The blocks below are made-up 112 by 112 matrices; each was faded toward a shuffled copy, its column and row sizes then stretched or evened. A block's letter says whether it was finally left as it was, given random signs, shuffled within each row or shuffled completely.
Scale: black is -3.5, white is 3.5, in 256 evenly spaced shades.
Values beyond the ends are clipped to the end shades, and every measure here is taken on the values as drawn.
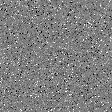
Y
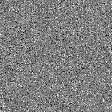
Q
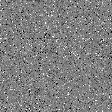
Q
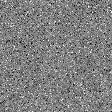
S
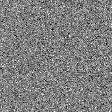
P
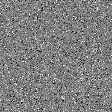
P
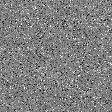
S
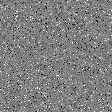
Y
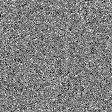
S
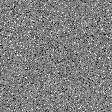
Y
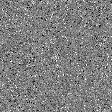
P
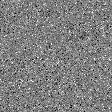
S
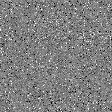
Q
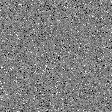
S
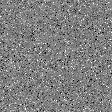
S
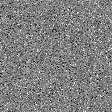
Y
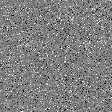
Q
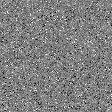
S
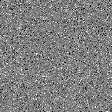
Q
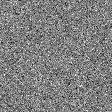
Y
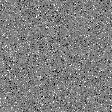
P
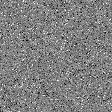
Y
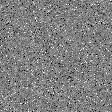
Y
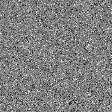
P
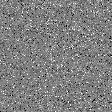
S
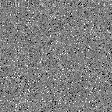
Q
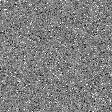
Y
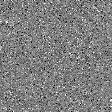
P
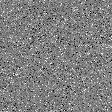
S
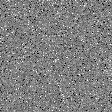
S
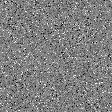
Y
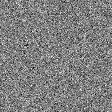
S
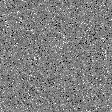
Y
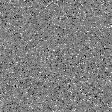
S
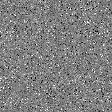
Q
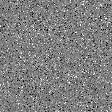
P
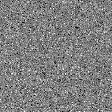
Q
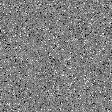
P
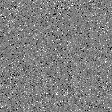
Q
